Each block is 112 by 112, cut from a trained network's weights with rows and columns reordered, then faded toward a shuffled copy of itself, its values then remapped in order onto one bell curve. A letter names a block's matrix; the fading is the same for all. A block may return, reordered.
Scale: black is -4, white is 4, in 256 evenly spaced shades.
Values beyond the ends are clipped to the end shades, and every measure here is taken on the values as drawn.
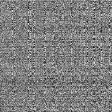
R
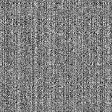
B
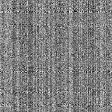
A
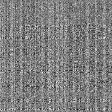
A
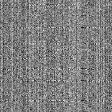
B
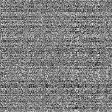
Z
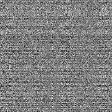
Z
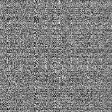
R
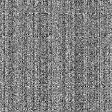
B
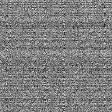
Z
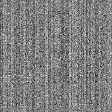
B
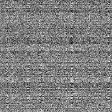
Z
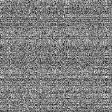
Z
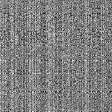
A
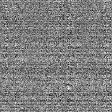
Z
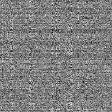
R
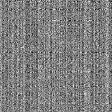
A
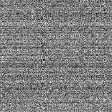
Z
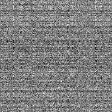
Z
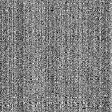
B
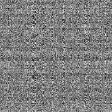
R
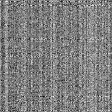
A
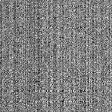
B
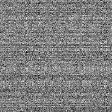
Z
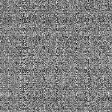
R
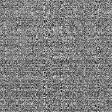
R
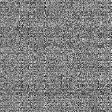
R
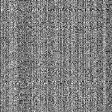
A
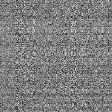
R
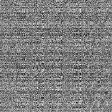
Z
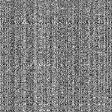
A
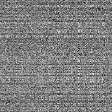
Z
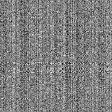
B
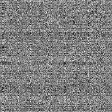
R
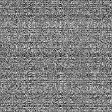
Z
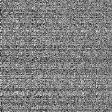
Z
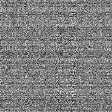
Z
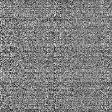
R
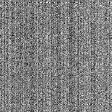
B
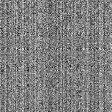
B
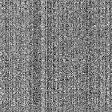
B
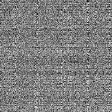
R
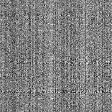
B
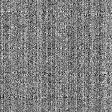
B
